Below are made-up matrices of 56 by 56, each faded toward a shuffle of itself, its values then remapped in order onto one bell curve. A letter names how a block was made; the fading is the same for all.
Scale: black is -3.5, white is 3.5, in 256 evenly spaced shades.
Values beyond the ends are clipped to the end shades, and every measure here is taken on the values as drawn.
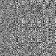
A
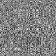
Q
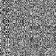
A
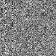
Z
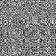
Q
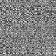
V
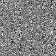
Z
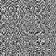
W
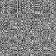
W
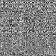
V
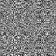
W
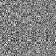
Q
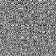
V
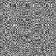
W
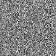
Z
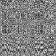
W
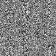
Z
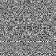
V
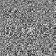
V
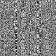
A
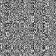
A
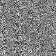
Z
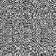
W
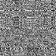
V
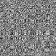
Q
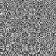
W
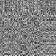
W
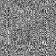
A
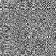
Q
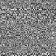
V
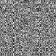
A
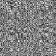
W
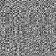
W
